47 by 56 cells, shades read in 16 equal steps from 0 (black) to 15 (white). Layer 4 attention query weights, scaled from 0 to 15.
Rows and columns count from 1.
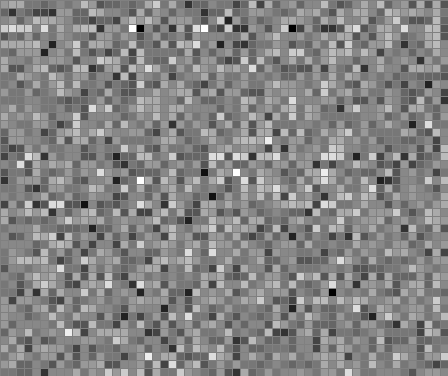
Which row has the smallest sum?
30
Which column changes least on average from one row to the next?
53
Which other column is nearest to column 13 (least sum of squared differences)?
33
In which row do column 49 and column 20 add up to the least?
23
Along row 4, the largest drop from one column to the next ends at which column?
18
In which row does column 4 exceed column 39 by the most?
27
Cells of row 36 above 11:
4
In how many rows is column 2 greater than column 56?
19
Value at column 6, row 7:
2
